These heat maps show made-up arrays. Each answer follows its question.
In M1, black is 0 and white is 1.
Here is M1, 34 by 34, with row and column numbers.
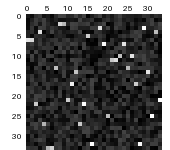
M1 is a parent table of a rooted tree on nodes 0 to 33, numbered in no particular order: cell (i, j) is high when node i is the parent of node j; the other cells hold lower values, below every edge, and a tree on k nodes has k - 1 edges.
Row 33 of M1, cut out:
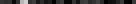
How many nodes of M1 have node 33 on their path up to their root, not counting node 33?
5
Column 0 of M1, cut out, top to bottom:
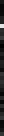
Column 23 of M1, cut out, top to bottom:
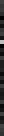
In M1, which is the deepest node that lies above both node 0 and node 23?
21
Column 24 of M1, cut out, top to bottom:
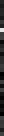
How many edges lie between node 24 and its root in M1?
4
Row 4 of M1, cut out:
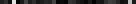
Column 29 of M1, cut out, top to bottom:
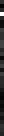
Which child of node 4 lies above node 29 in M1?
3
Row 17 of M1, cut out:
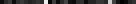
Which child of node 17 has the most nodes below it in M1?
11
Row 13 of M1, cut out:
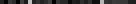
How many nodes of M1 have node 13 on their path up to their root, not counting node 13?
6
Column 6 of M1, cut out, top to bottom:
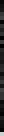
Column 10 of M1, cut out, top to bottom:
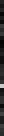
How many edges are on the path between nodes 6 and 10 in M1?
3
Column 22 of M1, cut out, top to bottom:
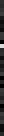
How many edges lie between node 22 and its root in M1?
2
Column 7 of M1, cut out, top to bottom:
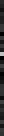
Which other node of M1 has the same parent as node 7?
25
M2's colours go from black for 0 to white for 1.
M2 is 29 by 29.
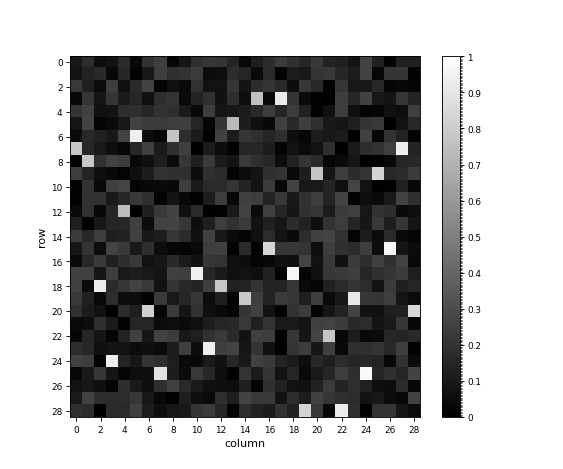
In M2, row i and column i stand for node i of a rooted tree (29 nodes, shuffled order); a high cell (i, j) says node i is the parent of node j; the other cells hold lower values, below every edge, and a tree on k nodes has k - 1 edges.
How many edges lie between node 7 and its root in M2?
2
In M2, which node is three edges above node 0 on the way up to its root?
9
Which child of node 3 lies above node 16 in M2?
15
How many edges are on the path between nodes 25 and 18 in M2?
4
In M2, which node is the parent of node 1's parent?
6
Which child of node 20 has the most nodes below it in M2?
28
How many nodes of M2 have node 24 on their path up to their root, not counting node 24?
10
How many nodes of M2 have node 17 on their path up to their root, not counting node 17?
5
